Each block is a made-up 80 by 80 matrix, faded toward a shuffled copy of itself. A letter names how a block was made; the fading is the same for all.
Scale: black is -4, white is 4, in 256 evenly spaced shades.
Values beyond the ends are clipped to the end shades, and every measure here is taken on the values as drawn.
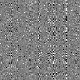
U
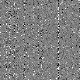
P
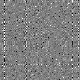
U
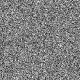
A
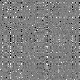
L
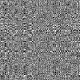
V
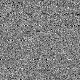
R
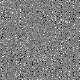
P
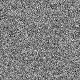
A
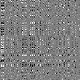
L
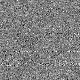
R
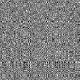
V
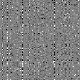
U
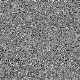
R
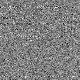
R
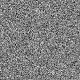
A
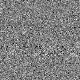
R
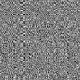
V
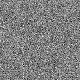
A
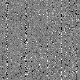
P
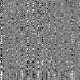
U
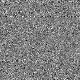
R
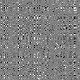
L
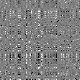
L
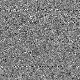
R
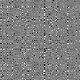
L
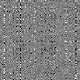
U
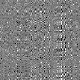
U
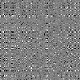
L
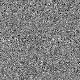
R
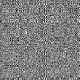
V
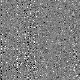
P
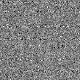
R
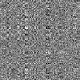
V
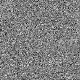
R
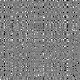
L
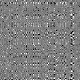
L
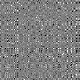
L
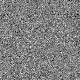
R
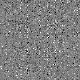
P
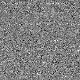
R
